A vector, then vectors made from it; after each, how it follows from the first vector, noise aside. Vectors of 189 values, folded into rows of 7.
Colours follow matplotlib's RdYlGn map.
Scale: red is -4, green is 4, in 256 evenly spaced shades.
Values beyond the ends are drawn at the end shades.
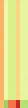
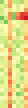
wrapped around.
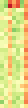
reversed.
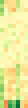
negated, partly zeroed.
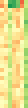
reversed, negated.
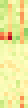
wrapped around, partly zeroed.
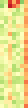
reversed.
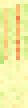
wrapped around, partly zeroed.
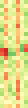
wrapped around.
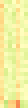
shrunk.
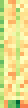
negated.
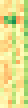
wrapped around, negated.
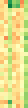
reversed, negated.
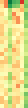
reversed, negated.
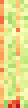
copied.
